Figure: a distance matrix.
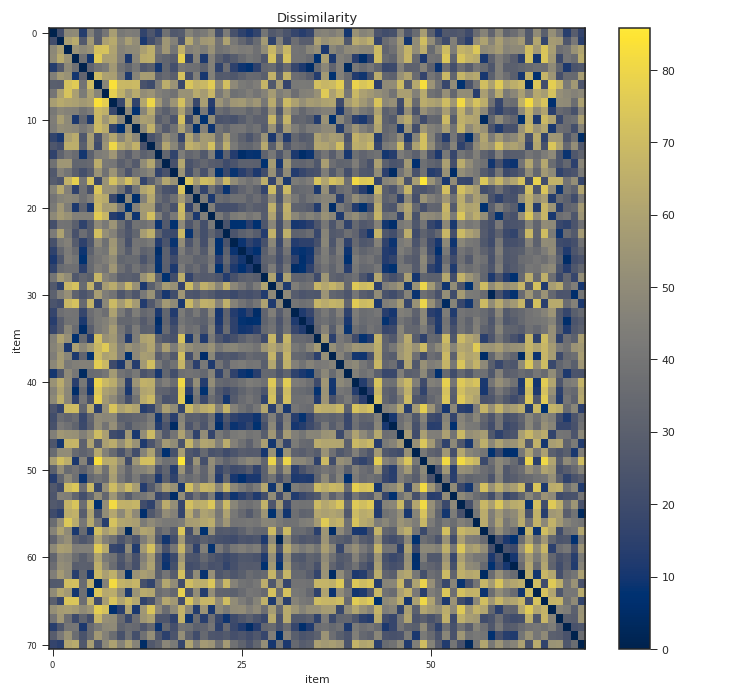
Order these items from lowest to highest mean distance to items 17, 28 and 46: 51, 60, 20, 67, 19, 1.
60, 19, 51, 67, 1, 20
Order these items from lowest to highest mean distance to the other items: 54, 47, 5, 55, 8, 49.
5, 55, 47, 49, 54, 8
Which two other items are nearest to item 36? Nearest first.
2, 44
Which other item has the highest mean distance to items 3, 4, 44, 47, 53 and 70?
8
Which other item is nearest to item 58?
30
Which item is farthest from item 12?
49
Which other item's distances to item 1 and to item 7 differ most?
47
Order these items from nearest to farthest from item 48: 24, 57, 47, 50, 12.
24, 50, 57, 12, 47
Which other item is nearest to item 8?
66
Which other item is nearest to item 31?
52
